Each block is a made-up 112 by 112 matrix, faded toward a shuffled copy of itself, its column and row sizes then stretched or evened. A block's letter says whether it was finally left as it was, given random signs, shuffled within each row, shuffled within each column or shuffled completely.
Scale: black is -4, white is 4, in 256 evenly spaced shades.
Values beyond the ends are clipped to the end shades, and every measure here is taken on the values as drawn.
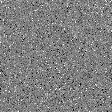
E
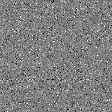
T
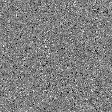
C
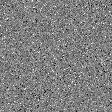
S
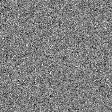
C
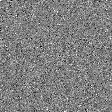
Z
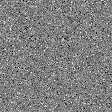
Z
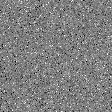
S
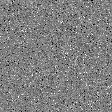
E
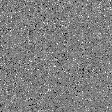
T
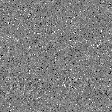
T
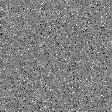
C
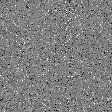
C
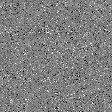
T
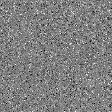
T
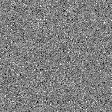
T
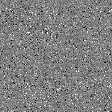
C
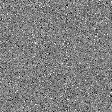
C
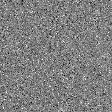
E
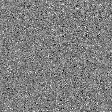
C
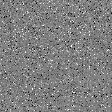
C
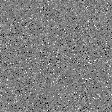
C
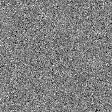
E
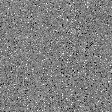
E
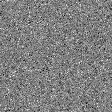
S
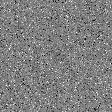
S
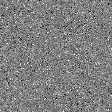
C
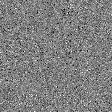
Z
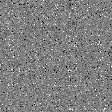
T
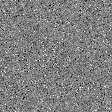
Z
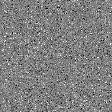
C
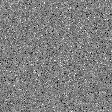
Z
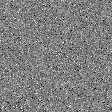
S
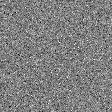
S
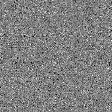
T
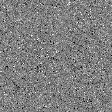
C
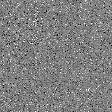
T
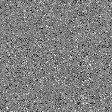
T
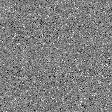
Z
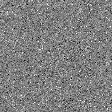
C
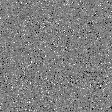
Z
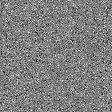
E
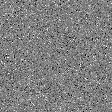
S
